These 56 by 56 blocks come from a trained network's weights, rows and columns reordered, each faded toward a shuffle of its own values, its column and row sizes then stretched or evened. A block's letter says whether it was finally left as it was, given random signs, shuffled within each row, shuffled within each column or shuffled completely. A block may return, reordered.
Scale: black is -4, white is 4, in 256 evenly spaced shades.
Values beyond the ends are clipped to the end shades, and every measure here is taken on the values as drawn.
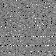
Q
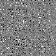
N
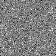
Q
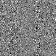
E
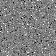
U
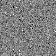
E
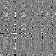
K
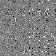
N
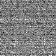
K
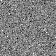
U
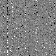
E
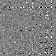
N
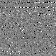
Q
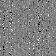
E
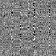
K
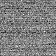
Q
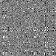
K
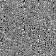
E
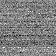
Q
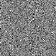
E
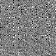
N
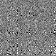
N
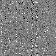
E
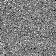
U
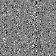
E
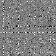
N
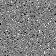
U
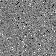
U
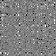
K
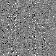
E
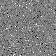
U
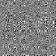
K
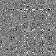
K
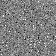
U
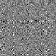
K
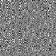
K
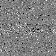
Q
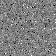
U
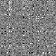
K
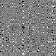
K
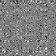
K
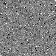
U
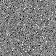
U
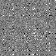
N
